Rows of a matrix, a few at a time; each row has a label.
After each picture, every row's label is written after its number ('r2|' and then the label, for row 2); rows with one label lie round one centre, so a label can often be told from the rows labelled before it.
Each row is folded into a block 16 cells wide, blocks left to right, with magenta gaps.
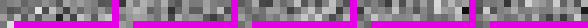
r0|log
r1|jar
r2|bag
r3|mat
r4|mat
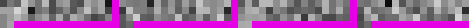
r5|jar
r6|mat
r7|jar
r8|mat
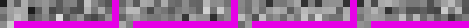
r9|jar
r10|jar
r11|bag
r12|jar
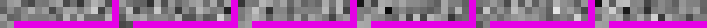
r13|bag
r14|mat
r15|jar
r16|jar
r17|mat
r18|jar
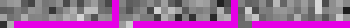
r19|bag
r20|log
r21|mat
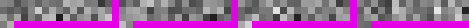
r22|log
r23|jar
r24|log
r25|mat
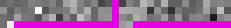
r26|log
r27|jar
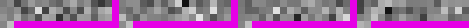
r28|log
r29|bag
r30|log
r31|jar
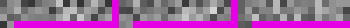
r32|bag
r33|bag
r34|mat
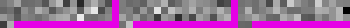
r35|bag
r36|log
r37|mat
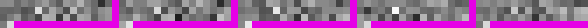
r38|log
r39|log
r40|log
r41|log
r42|log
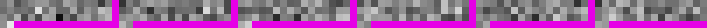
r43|log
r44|jar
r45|log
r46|jar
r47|log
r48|jar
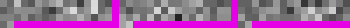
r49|bag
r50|log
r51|bag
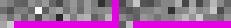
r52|log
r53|bag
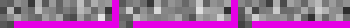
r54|mat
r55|mat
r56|mat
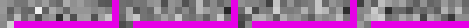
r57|log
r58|mat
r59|mat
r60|jar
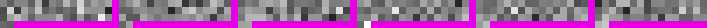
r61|mat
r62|bag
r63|jar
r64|log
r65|log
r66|jar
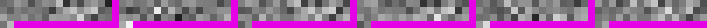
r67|bag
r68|log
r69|bag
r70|bag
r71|log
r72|bag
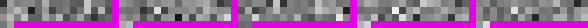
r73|jar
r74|log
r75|mat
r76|log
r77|log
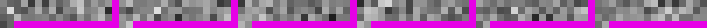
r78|mat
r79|log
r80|jar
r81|jar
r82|log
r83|bag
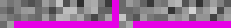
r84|bag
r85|bag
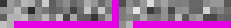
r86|jar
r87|jar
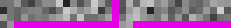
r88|bag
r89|jar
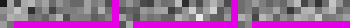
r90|jar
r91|bag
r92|bag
